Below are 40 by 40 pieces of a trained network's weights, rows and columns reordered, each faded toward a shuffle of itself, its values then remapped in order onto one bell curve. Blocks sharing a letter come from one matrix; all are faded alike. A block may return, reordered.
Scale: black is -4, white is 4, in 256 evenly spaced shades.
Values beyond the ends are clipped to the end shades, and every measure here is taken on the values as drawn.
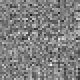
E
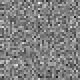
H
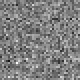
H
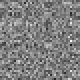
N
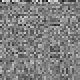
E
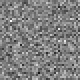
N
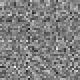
E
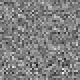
E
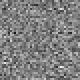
E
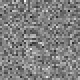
H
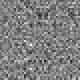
E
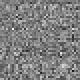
E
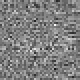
E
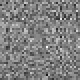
E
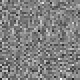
H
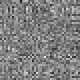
N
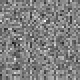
H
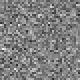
N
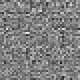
E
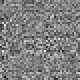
E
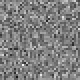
H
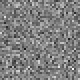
H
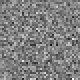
E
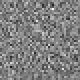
N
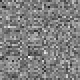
N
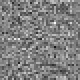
E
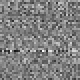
E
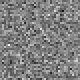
H
